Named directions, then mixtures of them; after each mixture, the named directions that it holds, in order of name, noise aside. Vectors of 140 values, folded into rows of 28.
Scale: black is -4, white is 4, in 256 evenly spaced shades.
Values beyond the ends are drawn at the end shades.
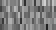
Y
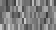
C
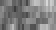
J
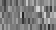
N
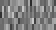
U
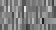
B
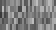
J, U.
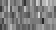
B, J, Y.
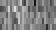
B, J, Y.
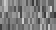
C, N.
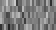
C.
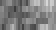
J.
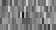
B, N.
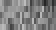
J, U, Y.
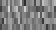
B, Y.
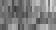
J.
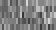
N.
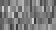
U.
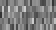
B, U.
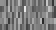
B.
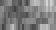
J.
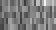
J, Y.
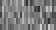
N, U.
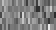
N.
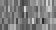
B, J.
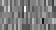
B.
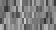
C.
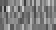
N, U, Y.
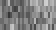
J, N, U.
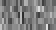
N, Y.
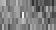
J, N.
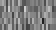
B.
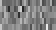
C, U, Y.
